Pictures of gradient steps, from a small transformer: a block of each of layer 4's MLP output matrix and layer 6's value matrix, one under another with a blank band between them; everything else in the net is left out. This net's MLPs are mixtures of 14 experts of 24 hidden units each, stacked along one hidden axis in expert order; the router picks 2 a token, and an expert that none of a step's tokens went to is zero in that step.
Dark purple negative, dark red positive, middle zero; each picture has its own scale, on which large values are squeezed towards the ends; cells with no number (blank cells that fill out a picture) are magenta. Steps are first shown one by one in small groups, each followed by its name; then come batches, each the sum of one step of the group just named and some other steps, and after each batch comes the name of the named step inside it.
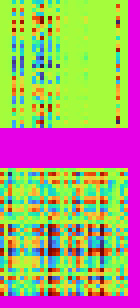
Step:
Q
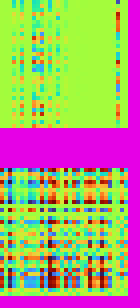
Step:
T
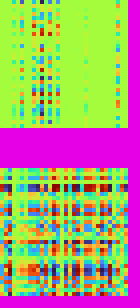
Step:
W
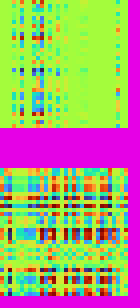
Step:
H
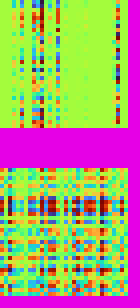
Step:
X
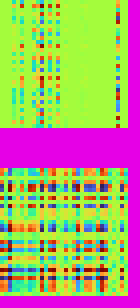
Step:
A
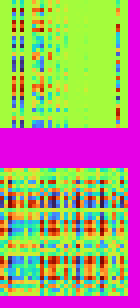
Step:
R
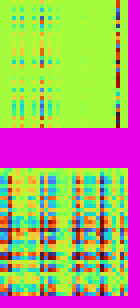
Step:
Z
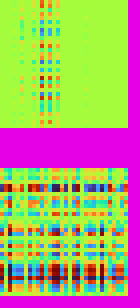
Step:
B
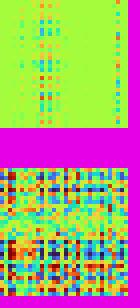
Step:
B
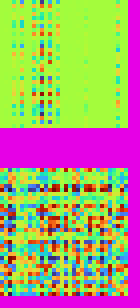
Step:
W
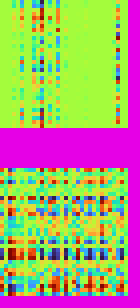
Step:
X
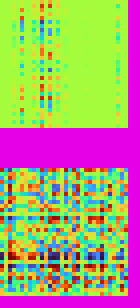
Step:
B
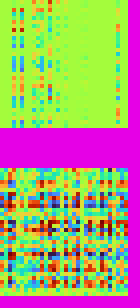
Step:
R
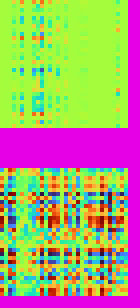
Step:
H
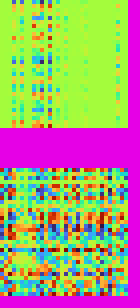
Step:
W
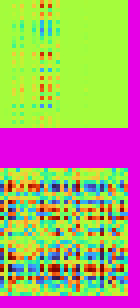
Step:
B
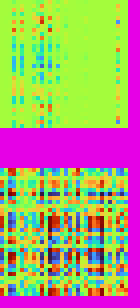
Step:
Q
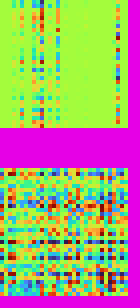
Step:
X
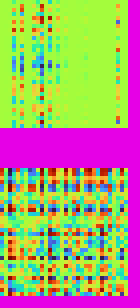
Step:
Q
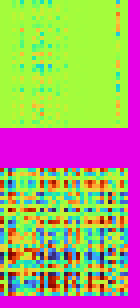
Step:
T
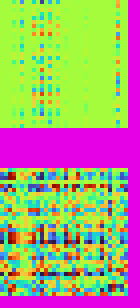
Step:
W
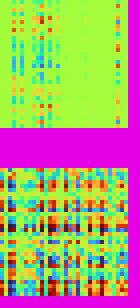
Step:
Q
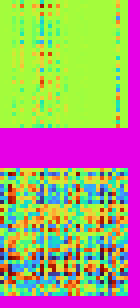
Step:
A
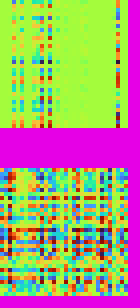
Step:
Z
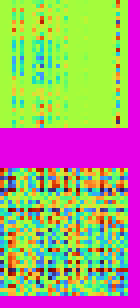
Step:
Q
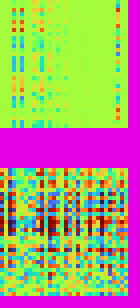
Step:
R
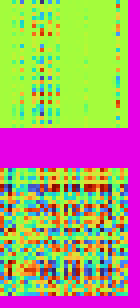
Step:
W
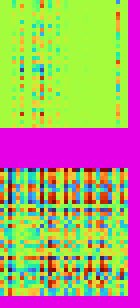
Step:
T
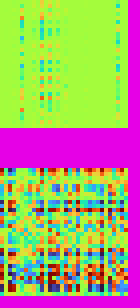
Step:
B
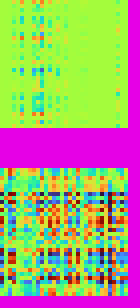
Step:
H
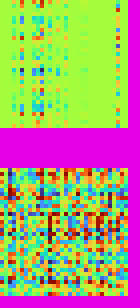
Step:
H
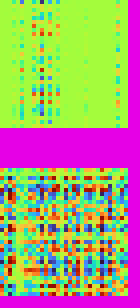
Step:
W
